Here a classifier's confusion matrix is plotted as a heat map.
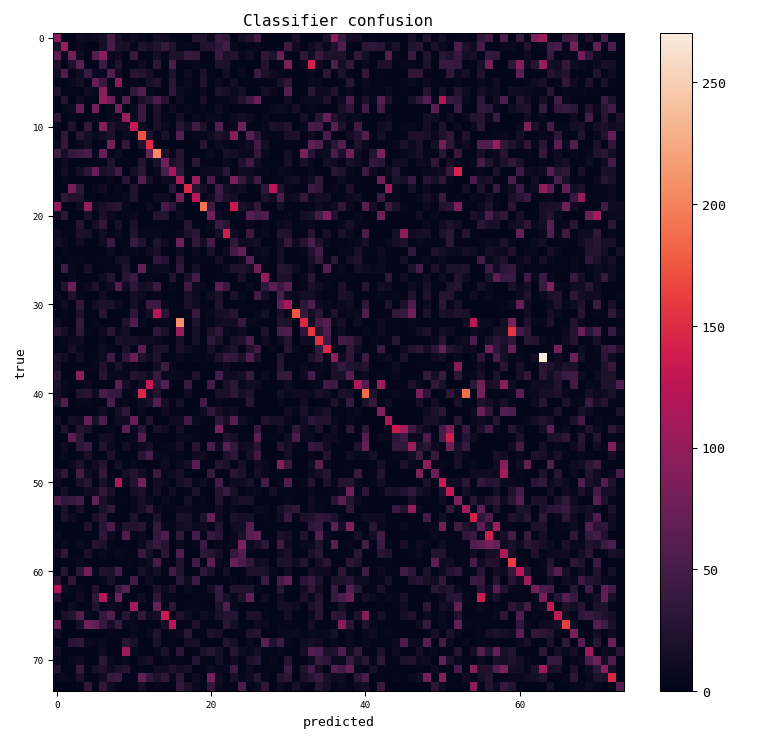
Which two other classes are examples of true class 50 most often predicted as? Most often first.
8, 11
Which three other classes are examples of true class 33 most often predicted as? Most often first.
59, 16, 68
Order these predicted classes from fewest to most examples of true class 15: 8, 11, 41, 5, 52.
41, 11, 8, 5, 52
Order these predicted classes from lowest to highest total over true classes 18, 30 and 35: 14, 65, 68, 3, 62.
62, 14, 3, 65, 68
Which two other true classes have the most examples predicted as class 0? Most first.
62, 19
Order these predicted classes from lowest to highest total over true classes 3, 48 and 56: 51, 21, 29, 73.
73, 51, 21, 29
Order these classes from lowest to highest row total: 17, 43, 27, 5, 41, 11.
5, 41, 27, 43, 11, 17
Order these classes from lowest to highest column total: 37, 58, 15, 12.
15, 12, 37, 58
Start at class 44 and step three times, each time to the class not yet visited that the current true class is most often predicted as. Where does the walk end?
38
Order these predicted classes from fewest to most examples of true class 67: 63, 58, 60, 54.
54, 58, 63, 60
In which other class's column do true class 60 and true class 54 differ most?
4
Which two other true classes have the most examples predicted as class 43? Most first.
17, 2
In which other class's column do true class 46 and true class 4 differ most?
72
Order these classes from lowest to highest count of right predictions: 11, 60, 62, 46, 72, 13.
62, 46, 60, 72, 11, 13
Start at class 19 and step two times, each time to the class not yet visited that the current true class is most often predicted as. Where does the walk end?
16
